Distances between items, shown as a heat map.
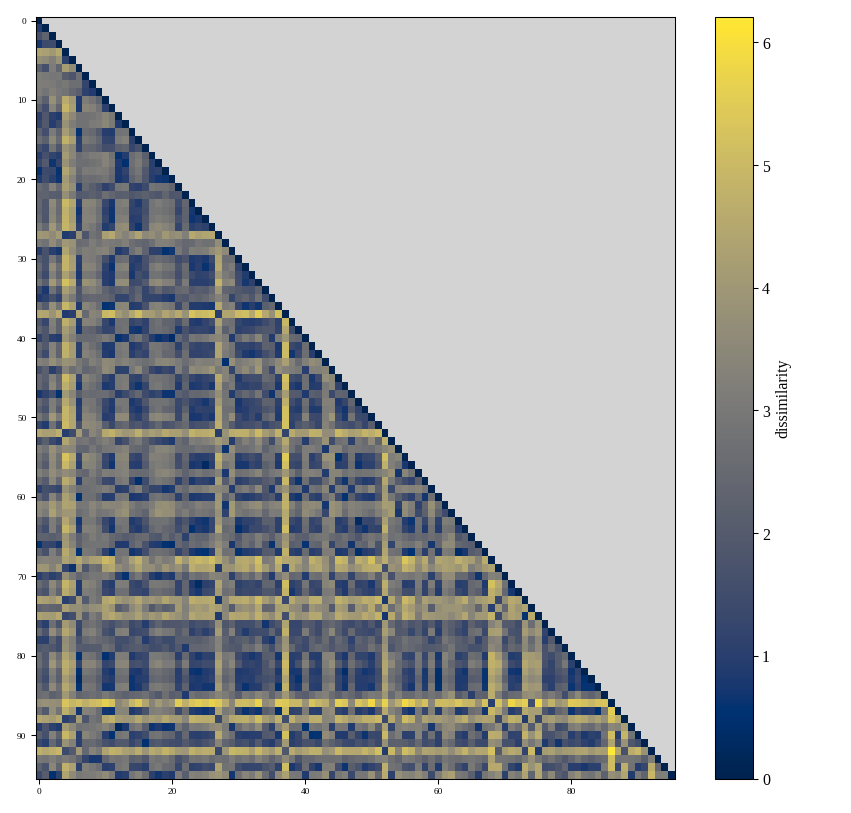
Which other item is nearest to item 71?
24
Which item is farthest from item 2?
92
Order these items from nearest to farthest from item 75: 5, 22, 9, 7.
5, 7, 9, 22
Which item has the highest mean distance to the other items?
86
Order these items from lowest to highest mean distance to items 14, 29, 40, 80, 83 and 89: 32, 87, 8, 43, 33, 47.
47, 32, 87, 33, 8, 43
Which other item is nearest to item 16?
91
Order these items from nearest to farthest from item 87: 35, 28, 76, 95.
76, 35, 28, 95
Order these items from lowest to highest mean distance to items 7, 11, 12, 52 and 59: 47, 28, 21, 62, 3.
47, 3, 21, 28, 62
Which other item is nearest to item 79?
22
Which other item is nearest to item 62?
54
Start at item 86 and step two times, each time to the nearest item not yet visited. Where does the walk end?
74
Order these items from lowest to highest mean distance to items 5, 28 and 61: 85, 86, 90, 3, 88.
88, 85, 3, 90, 86
